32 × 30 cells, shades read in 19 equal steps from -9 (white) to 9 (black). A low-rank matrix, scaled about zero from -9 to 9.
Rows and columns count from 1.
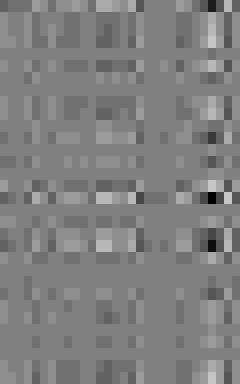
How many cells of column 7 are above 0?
6
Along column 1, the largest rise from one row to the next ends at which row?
17
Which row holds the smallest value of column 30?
16
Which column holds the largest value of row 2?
29
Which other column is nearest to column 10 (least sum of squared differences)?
9
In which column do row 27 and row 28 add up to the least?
27
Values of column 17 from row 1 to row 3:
-3 1 1
